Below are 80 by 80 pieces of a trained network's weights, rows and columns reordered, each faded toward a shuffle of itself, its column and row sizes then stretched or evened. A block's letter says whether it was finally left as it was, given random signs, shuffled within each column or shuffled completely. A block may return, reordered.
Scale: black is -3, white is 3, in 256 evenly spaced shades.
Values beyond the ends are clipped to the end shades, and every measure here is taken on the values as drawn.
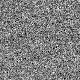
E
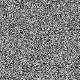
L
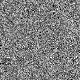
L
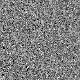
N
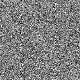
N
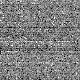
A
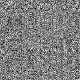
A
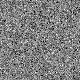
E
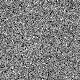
E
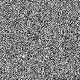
A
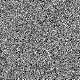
L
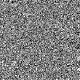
A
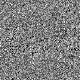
L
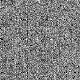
A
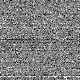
A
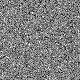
E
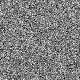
E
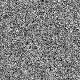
E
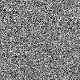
L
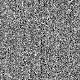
N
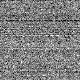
A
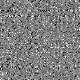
A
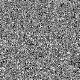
L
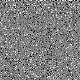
L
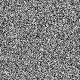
E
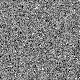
E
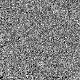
L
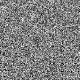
L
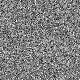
E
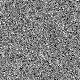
E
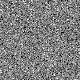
N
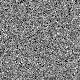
E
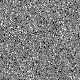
E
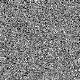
L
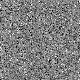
N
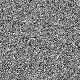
E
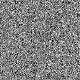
L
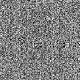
A
